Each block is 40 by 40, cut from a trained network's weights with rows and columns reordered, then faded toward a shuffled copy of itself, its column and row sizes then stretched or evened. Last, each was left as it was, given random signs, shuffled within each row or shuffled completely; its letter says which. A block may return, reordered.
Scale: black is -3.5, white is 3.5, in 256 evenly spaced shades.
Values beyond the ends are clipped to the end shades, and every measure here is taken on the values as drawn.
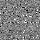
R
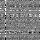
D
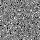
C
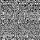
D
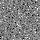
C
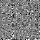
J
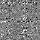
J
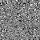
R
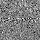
R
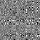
D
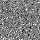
R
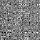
D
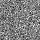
C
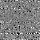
R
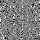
J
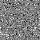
R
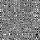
D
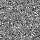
C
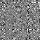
J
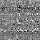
D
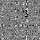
J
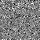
R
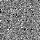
J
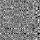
D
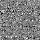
R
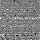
R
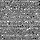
R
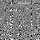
J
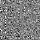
J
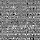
D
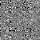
J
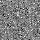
C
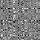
D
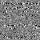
R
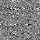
J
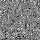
C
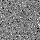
C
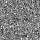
C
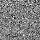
R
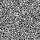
C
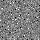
C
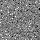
C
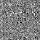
D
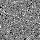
C
